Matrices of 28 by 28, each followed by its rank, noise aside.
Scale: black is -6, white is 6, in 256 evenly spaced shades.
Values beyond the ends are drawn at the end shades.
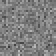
seven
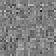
five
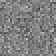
six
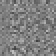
five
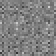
four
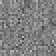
seven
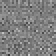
five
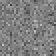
seven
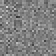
five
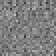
five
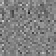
seven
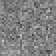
seven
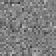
six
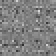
four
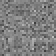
six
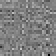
five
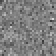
seven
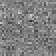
six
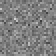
six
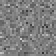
five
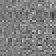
six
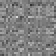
four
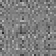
four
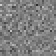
six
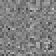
five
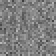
seven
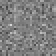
six
